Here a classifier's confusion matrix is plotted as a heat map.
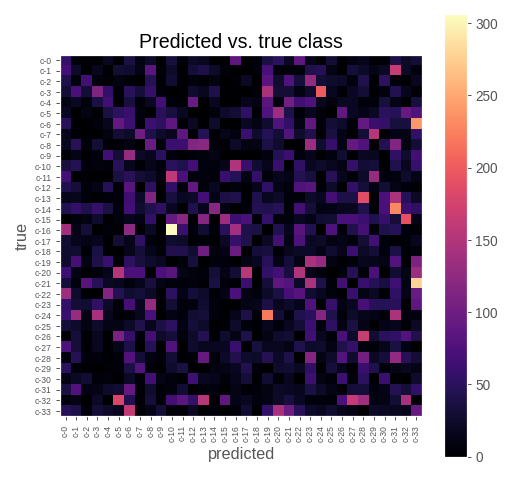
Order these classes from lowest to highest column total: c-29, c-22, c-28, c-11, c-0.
c-11, c-29, c-22, c-0, c-28
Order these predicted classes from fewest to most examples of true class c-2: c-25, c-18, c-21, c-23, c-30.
c-18, c-25, c-30, c-21, c-23
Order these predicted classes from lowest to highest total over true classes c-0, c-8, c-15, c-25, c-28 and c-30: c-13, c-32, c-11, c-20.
c-20, c-11, c-32, c-13
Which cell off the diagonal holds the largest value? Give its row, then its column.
c-16, c-10
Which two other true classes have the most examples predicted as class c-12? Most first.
c-8, c-4
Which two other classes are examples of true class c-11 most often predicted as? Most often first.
c-10, c-29
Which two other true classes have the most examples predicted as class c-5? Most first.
c-32, c-20
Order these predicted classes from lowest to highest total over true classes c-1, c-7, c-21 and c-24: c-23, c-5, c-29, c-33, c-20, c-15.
c-15, c-5, c-20, c-29, c-23, c-33
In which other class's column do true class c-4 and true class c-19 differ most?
c-24
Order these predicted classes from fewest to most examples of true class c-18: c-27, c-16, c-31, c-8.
c-8, c-31, c-27, c-16
